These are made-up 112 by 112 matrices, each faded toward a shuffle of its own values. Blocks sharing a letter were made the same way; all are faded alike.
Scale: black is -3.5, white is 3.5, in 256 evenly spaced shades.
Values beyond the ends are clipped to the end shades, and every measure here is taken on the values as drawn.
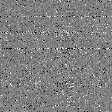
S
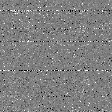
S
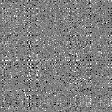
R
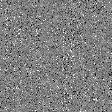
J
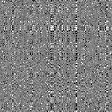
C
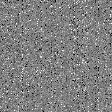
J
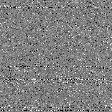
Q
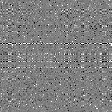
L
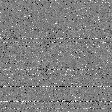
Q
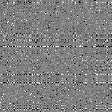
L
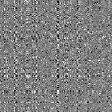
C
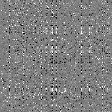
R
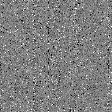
J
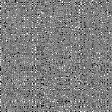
R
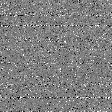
Q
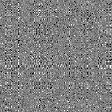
C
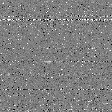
S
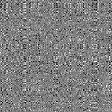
C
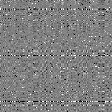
L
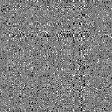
R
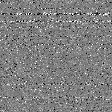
Q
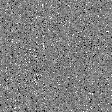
J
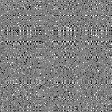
L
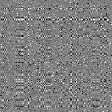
L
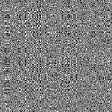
C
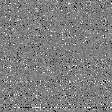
S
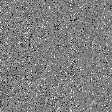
J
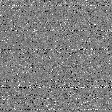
Q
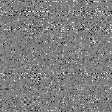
S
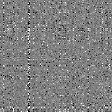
R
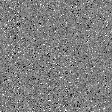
J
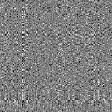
C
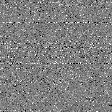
Q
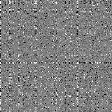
R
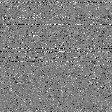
Q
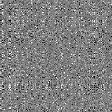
R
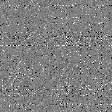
S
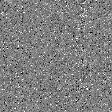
J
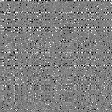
L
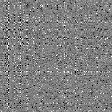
R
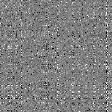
R
